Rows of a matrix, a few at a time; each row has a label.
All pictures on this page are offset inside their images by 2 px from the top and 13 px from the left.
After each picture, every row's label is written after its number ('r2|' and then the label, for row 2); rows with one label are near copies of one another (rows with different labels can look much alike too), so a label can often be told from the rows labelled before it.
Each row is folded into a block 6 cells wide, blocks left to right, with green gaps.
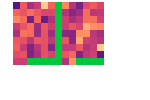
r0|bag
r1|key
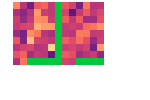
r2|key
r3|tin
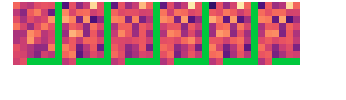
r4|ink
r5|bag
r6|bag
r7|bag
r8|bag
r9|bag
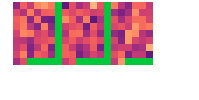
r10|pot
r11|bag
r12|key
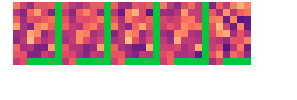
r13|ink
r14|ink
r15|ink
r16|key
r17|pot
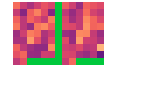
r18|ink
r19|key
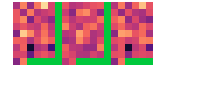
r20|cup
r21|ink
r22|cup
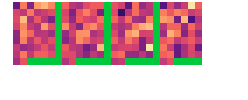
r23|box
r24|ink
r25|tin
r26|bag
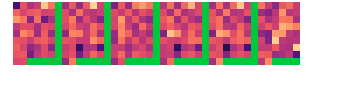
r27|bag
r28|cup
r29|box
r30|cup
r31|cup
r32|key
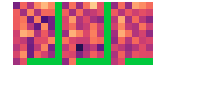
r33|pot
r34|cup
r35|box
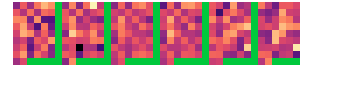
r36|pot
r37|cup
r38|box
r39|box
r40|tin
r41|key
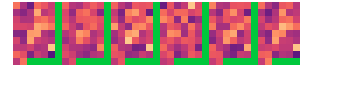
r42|key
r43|ink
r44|ink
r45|bag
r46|ink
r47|key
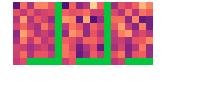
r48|box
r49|bag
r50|pot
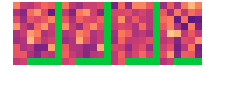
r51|ink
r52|ink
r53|box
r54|pot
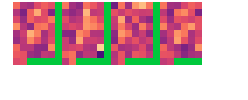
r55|ink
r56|key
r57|box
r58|ink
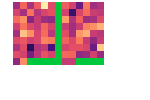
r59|cup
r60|tin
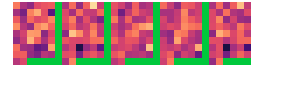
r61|ink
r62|cup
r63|tin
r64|key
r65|cup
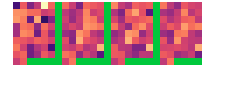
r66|bag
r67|key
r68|ink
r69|key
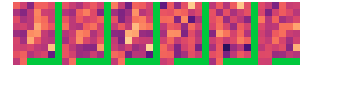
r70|key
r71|ink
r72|key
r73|bag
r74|cup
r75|tin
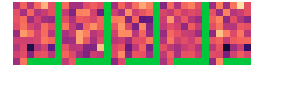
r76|cup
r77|ink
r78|pot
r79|box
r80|cup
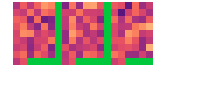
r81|pot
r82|box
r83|tin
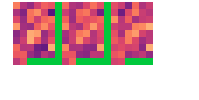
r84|ink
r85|ink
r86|tin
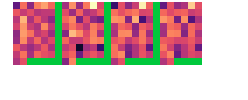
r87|box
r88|cup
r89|bag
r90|bag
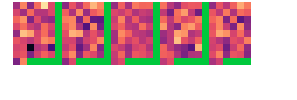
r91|cup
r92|pot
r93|box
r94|ink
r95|pot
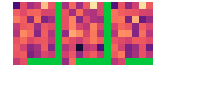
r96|bag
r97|cup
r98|bag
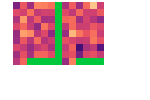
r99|box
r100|cup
